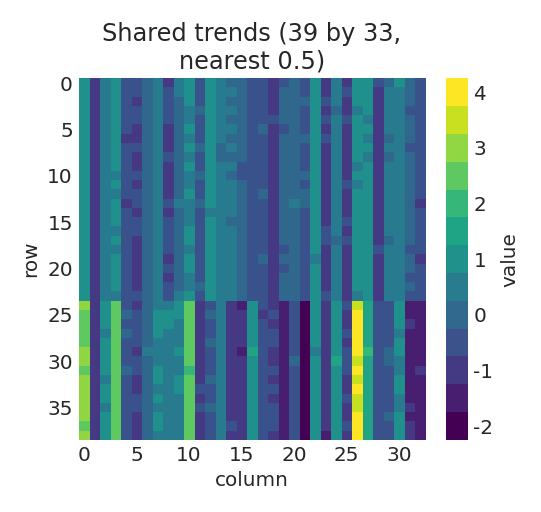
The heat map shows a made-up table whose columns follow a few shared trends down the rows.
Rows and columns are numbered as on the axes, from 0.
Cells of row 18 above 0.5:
5
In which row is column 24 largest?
30
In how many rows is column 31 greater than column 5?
21
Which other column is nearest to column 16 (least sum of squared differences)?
8
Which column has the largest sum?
26
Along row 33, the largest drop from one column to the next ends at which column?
1
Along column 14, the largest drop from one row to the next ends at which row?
24
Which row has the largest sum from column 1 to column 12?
25
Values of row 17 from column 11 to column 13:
-0.5 1 0.5
